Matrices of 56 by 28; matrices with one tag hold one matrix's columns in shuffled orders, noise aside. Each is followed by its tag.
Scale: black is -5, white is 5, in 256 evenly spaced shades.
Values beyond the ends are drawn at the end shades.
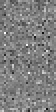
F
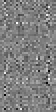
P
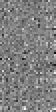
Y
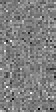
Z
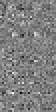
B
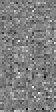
Z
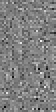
Z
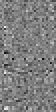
Y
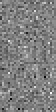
Z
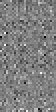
F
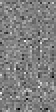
Z
